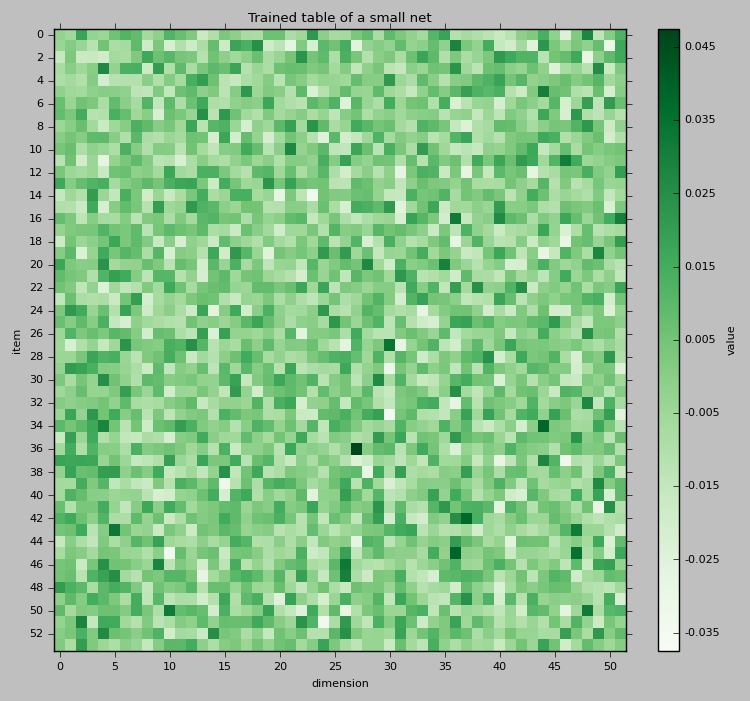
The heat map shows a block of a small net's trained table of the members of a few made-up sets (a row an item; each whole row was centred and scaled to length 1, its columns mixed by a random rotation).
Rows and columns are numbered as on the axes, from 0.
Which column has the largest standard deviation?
36
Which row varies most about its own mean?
1
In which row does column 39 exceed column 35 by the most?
33
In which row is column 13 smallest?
47
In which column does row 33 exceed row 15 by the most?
50
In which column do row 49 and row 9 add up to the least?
24
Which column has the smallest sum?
8
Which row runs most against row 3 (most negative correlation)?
6
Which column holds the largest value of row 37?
44
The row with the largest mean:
41
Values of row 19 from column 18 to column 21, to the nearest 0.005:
-0.005 -0.025 0.005 0
